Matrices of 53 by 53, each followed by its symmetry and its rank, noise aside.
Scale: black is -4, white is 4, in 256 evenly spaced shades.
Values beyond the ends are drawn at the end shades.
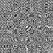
symmetric, rank seven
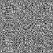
no symmetry, rank six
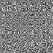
no symmetry, rank seven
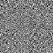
no symmetry, rank seven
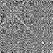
symmetric, rank five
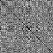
symmetric, rank five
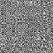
no symmetry, rank seven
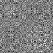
symmetric, rank six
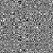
no symmetry, rank five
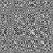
symmetric, rank five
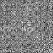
symmetric, rank seven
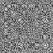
symmetric, rank six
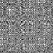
symmetric, rank five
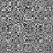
symmetric, rank five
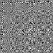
symmetric, rank five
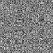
no symmetry, rank six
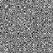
symmetric, rank seven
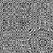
symmetric, rank five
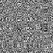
no symmetry, rank seven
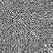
symmetric, rank six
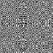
no symmetry, rank five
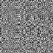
no symmetry, rank six
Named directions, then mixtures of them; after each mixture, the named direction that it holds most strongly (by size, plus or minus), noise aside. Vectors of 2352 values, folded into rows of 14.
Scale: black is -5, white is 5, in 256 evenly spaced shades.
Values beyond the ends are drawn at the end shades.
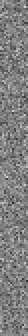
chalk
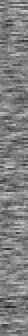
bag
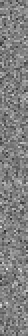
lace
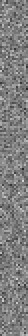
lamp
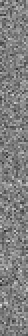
lace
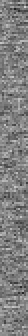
bag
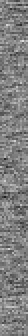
bag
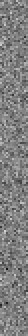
lace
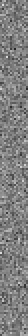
lamp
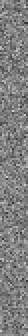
chalk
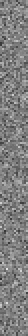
lace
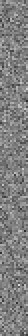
lamp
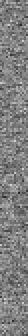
lamp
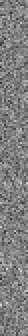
lace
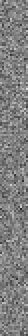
lamp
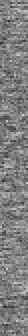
bag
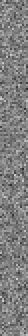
lamp
